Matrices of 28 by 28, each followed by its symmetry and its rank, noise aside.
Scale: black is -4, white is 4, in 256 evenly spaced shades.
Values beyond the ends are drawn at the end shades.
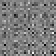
symmetric, rank three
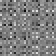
symmetric, rank two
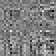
no symmetry, rank four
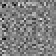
no symmetry, rank four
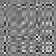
symmetric, rank two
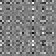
no symmetry, rank two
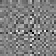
symmetric, rank two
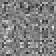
antisymmetric, rank four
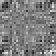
symmetric, rank two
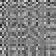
antisymmetric, rank two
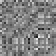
symmetric, rank four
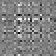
no symmetry, rank two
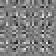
antisymmetric, rank two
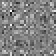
symmetric, rank four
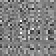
no symmetry, rank four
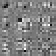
symmetric, rank three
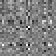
no symmetry, rank three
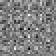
no symmetry, rank four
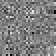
no symmetry, rank four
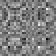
antisymmetric, rank two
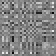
symmetric, rank three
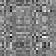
no symmetry, rank three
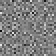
antisymmetric, rank four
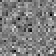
symmetric, rank four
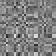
no symmetry, rank three
